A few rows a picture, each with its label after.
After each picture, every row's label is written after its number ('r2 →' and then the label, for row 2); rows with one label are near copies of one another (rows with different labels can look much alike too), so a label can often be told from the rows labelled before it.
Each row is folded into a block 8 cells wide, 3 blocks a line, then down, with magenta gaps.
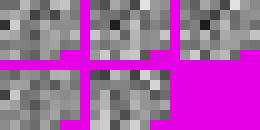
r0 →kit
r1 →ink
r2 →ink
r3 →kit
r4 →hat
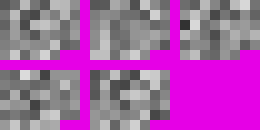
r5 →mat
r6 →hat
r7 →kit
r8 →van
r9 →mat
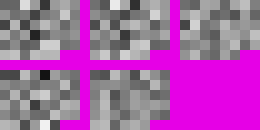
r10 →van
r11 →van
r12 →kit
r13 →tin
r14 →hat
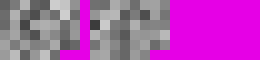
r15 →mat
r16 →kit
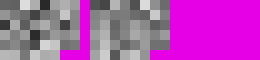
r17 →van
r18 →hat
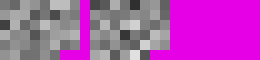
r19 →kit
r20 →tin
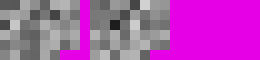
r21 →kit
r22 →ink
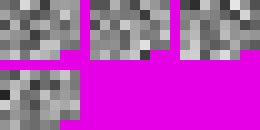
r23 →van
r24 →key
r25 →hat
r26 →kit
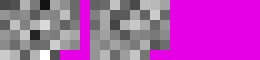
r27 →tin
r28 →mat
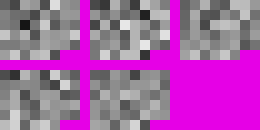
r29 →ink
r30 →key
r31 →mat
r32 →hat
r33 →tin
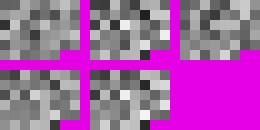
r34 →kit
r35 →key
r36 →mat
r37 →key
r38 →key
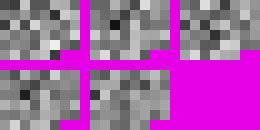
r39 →key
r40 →ink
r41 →van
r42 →ink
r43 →kit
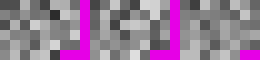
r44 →key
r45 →mat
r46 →hat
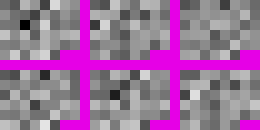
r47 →ink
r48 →kit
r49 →tin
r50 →tin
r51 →ink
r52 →kit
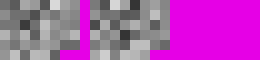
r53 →ink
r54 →van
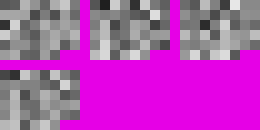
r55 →kit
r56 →hat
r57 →ink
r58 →hat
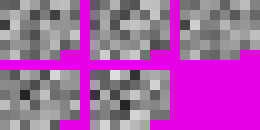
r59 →kit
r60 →mat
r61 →kit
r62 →ink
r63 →van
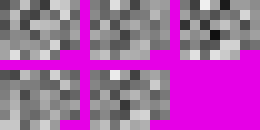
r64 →mat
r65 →van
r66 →van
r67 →hat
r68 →van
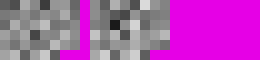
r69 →tin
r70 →ink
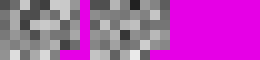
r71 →mat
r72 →tin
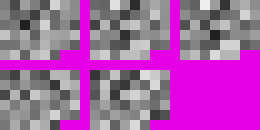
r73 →ink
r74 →van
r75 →van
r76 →key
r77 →mat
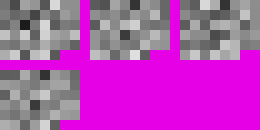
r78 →ink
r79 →tin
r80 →van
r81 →tin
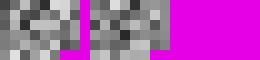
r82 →mat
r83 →van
